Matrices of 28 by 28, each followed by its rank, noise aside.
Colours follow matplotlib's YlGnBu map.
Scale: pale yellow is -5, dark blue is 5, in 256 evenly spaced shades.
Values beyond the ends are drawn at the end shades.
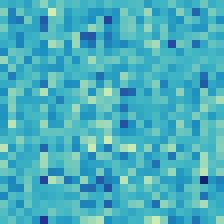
five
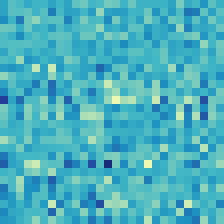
four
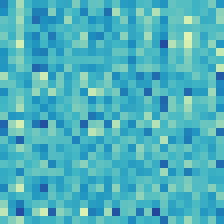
three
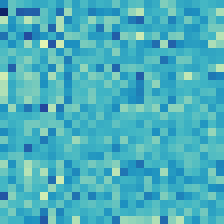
three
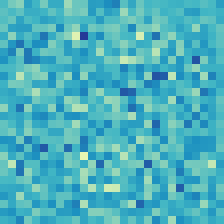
seven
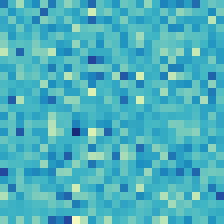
four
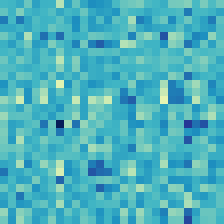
four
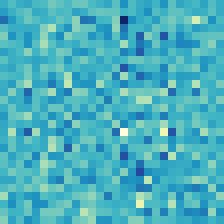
five
